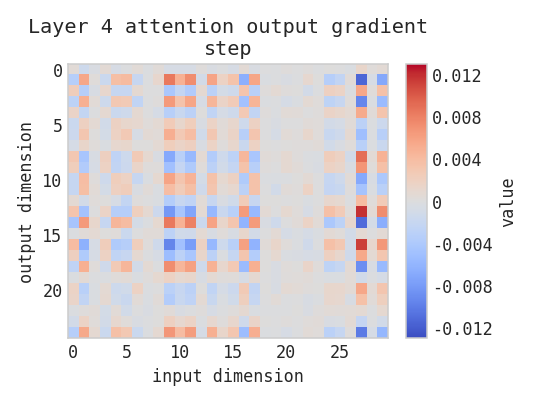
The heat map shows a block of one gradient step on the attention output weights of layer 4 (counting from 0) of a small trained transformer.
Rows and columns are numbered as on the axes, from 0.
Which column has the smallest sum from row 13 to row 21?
9
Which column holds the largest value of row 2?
27
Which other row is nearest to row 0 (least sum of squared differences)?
22
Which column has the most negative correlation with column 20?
14
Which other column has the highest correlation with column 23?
26
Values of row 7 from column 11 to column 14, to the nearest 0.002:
0.002 0 0.002 0
